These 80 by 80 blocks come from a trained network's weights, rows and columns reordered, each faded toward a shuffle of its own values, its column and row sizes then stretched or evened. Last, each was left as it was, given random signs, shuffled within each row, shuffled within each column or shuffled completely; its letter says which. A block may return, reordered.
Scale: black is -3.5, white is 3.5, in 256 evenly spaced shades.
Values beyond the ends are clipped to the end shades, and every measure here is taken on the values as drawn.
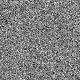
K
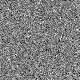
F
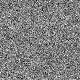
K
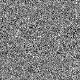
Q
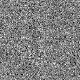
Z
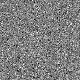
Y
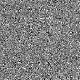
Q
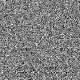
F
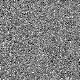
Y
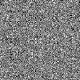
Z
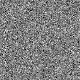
Y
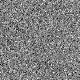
F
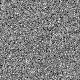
K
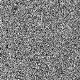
Y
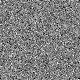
K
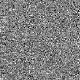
Z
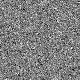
K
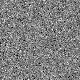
K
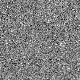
F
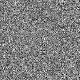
Q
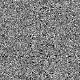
Q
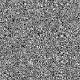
Z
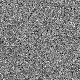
K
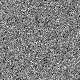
K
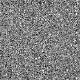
Q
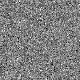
Y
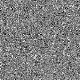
Q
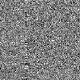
Z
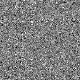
Q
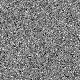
K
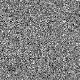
Z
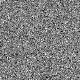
F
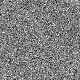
K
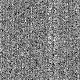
Y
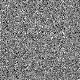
Q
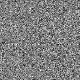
Q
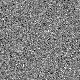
K
